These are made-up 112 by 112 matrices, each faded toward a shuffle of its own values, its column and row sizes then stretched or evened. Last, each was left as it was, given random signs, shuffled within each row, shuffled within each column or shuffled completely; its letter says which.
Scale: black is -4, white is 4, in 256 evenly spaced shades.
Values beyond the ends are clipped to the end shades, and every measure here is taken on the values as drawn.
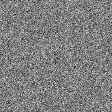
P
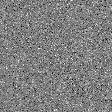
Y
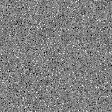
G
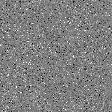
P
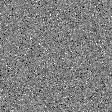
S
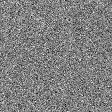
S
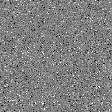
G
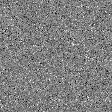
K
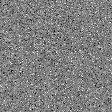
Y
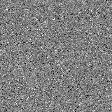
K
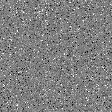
Y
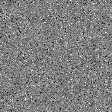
K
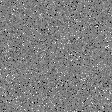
S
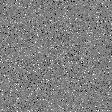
K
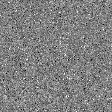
P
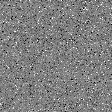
K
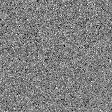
K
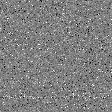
K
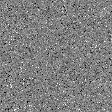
P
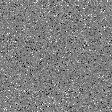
K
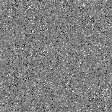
P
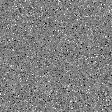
K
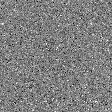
K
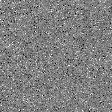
Y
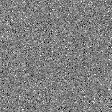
G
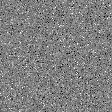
Y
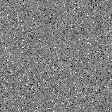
Y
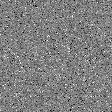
K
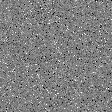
S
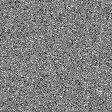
S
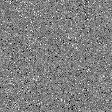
P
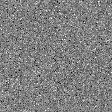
P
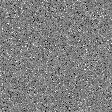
S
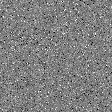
S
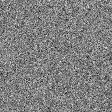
S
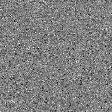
G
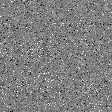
K
